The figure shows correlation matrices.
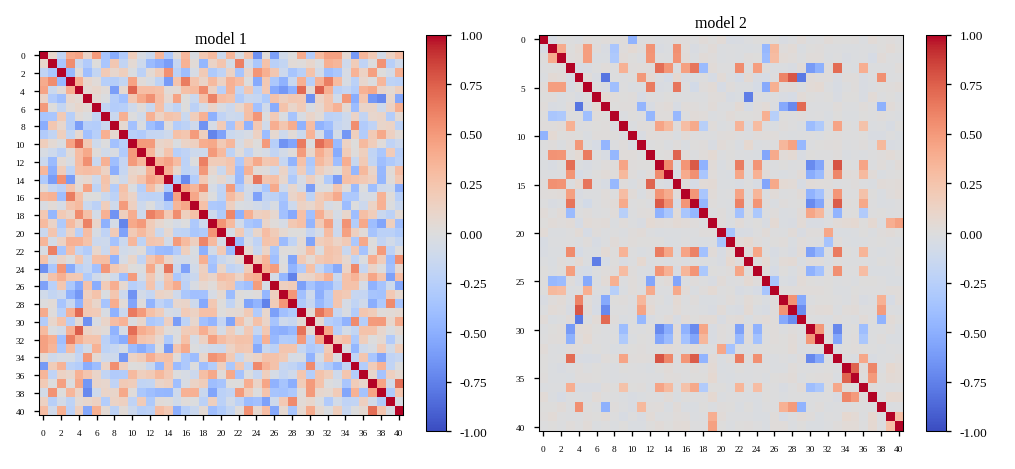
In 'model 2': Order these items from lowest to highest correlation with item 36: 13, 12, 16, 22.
12, 16, 22, 13
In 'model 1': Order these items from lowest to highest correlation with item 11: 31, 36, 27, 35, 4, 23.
23, 27, 35, 36, 4, 31
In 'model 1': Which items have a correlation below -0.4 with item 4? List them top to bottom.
8, 26, 27, 28
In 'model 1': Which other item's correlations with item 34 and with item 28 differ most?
25
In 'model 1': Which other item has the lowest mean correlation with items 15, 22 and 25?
39
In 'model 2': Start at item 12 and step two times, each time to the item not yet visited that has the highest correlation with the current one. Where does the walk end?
5
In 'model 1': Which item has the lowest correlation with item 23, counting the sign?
28
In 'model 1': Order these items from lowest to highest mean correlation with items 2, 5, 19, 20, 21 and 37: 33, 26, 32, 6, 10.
33, 6, 26, 32, 10
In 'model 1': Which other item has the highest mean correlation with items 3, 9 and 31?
4
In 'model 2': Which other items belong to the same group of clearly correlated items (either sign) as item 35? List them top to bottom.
34, 37
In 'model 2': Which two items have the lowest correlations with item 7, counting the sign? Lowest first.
4, 28
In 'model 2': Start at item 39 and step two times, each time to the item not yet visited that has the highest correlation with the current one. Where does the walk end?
40
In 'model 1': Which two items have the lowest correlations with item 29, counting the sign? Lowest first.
26, 8
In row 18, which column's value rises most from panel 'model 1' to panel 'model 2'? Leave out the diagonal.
30
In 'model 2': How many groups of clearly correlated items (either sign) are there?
8
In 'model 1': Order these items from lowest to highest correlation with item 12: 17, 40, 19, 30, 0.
30, 40, 0, 17, 19
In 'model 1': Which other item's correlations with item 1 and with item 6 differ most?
13
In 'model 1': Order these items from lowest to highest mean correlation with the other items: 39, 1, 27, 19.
27, 39, 1, 19
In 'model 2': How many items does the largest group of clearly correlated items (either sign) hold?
13
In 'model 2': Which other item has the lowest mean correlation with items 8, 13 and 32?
30
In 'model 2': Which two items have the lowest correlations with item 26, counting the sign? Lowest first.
25, 8
